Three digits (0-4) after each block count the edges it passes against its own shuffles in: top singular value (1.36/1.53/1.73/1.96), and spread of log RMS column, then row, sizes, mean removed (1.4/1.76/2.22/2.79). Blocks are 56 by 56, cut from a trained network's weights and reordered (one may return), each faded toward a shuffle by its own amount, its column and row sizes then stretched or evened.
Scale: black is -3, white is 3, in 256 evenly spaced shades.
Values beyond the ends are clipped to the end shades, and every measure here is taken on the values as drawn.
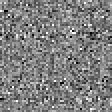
0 0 2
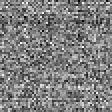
2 1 0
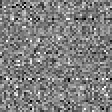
3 0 2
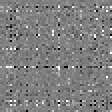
3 3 3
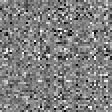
3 3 3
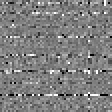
3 0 4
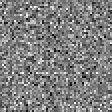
1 1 2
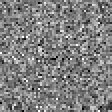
2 0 1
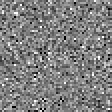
2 1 0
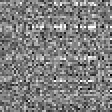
4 3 2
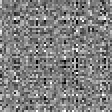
4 4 1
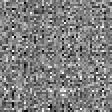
0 4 1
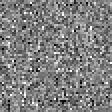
1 2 1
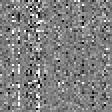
3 4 2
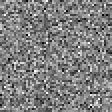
2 0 1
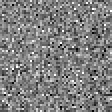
2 0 0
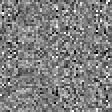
3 3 0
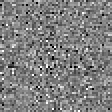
2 2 2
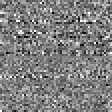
0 0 4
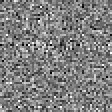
2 0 1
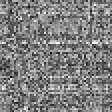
4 0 1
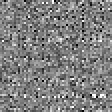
1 3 3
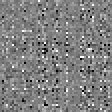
1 4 2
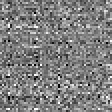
2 2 3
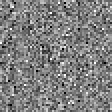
0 1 0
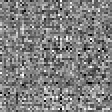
2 3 2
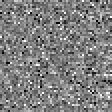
1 0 1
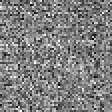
2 2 0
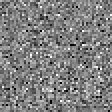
2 0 2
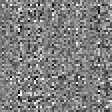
0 4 2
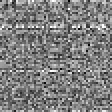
4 1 2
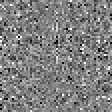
2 2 1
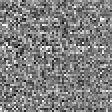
2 2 1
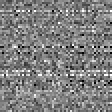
4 2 3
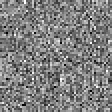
4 0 0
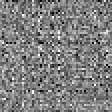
2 3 2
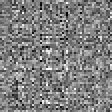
3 4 0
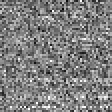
2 1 1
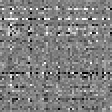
4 3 4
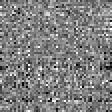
1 3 3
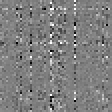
1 4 2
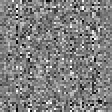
0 4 1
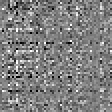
4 4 3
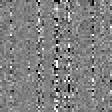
4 4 0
